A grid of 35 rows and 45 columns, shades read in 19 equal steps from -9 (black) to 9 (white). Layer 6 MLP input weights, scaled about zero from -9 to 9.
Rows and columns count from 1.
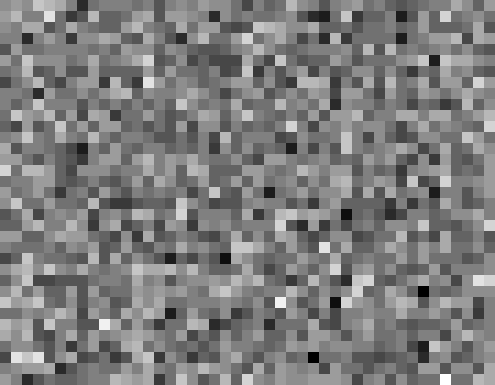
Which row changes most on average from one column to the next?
8
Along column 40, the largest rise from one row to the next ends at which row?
16
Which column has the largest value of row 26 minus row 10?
44
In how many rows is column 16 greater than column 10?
12
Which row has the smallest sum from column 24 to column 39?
33
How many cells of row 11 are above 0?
22
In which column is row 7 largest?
23
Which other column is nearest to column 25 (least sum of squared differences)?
35
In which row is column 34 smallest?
13
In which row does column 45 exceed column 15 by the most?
21
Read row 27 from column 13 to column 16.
2 1 2 1
